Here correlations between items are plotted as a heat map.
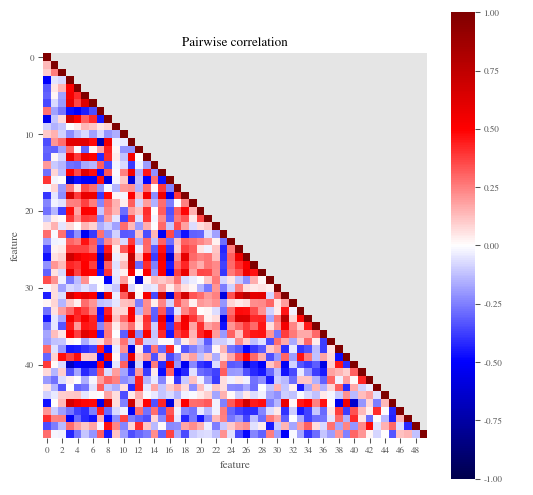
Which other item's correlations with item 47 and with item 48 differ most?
8
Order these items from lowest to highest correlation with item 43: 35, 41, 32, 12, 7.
41, 32, 35, 7, 12
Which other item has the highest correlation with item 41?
42
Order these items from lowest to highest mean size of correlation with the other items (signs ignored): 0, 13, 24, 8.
24, 0, 13, 8
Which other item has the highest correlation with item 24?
5
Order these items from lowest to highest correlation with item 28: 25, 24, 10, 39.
10, 39, 24, 25
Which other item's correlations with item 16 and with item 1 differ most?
11
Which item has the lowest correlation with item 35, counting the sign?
23
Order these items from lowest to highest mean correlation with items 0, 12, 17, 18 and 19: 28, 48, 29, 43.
29, 48, 43, 28
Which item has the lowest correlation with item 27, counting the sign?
7
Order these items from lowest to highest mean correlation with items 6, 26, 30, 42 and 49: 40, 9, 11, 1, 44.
40, 1, 44, 9, 11
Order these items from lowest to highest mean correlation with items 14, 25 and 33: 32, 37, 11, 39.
32, 37, 39, 11
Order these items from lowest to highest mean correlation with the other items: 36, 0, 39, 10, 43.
0, 43, 10, 39, 36
